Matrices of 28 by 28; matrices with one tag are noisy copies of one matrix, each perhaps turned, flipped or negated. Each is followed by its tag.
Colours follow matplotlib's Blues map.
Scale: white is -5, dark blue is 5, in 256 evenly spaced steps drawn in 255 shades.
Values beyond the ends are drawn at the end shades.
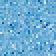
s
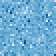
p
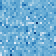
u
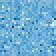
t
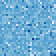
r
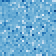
u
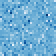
p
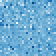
r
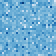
r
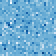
s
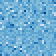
p
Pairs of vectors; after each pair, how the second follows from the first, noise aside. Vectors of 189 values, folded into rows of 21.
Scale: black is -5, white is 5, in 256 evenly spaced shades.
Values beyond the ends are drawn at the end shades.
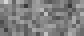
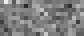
copied.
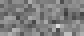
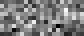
negated, scaled up.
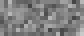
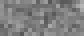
wrapped around, shrunk.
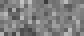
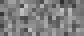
wrapped around.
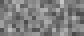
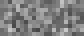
copied.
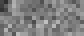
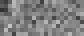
copied.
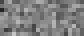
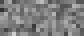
copied.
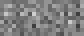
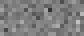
reversed, partly zeroed.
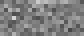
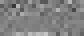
reversed, partly zeroed.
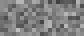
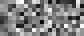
scaled up.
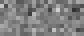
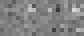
negated, partly zeroed.
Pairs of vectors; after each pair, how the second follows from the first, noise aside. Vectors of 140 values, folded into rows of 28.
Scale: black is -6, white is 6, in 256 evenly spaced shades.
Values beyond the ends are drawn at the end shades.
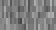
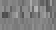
reversed, negated, partly zeroed.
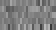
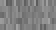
reversed, negated, shrunk.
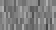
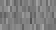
wrapped around, shrunk.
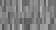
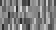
scaled up.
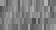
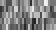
scaled up.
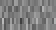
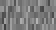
sign-scrambled.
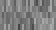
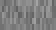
wrapped around, shrunk.
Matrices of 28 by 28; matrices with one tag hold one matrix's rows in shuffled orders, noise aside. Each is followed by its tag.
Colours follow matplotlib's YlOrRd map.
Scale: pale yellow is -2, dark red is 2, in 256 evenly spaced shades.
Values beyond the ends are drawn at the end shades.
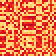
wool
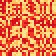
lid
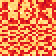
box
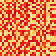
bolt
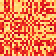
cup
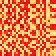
bolt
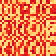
bolt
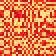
cup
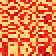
box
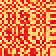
bolt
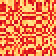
wool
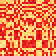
wool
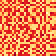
bolt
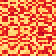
box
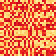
cup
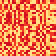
bolt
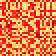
lid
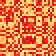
wool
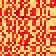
bolt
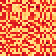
lid
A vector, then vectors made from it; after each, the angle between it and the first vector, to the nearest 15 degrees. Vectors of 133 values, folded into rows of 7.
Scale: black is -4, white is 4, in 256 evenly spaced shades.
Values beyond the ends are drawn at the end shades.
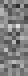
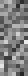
75 degrees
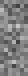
15 degrees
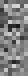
150 degrees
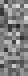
165 degrees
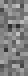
150 degrees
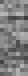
60 degrees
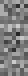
30 degrees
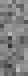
90 degrees
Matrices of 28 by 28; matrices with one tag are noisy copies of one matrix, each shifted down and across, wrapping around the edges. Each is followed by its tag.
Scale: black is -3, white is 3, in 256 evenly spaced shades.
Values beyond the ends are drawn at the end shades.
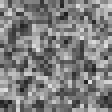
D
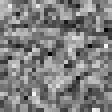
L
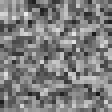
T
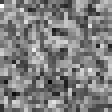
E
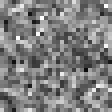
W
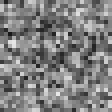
E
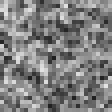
D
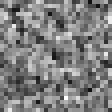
W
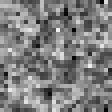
D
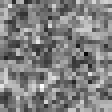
D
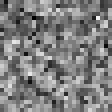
W
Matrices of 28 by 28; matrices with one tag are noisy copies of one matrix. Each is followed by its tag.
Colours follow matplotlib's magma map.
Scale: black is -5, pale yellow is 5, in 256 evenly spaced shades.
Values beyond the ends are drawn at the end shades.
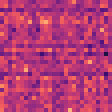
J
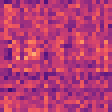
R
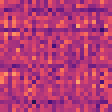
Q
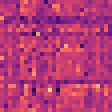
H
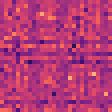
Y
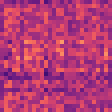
R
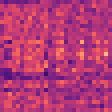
R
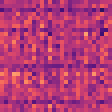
Q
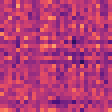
Y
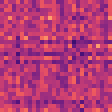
Y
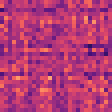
J
